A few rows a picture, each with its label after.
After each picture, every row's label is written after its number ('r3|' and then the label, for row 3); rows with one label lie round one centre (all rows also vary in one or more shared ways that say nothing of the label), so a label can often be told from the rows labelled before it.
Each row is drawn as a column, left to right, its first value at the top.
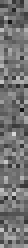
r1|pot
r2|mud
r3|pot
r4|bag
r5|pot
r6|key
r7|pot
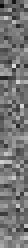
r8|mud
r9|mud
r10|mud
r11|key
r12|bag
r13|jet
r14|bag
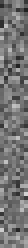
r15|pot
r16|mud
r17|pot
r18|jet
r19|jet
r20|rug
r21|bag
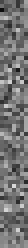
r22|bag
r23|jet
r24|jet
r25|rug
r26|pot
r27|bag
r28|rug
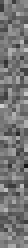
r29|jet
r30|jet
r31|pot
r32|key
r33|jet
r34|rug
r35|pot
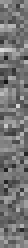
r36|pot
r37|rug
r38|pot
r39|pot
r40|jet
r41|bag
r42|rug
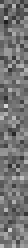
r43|key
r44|jet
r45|pot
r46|key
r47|pot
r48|key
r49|mud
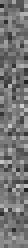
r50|mud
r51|rug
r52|mud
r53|jet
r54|rug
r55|jet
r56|rug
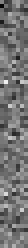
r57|pot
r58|bag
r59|jet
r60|jet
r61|rug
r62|jet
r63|bag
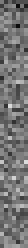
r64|mud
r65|bag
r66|jet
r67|key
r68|jet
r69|bag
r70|mud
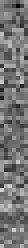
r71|jet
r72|rug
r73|rug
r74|pot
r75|mud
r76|pot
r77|rug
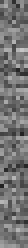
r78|key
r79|rug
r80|pot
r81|key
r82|pot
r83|pot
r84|pot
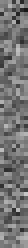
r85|mud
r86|rug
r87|rug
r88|bag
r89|pot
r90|bag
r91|bag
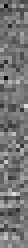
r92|bag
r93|mud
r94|bag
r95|bag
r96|bag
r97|key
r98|jet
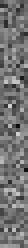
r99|mud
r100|pot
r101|jet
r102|pot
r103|bag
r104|mud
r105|rug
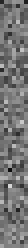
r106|key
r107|mud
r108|rug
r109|pot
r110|mud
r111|pot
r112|key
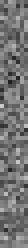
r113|jet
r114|bag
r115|rug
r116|rug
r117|mud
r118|jet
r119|mud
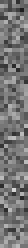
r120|key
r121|bag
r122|jet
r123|jet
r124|key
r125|bag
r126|mud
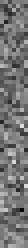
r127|rug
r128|pot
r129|key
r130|mud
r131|bag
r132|mud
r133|rug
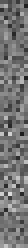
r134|bag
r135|key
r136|bag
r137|rug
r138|key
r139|jet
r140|mud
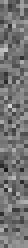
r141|pot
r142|rug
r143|jet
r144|mud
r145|bag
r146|rug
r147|key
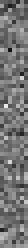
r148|bag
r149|jet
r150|mud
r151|pot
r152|key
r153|pot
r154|key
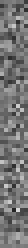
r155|mud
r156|rug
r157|rug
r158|mud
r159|jet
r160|mud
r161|bag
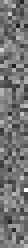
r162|pot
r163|rug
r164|rug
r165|bag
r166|pot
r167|key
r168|jet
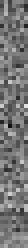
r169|jet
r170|rug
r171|bag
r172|bag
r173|jet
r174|mud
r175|jet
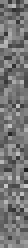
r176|mud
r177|rug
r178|key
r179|bag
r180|key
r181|bag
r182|rug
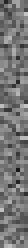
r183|jet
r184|key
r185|key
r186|pot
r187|rug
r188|jet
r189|jet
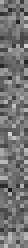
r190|mud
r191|mud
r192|bag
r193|jet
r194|pot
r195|bag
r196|mud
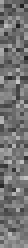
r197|pot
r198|mud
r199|mud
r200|bag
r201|jet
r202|mud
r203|key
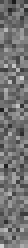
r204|key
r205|pot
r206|bag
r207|key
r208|jet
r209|pot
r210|key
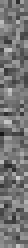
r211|mud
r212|pot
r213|pot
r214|rug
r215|key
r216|mud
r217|rug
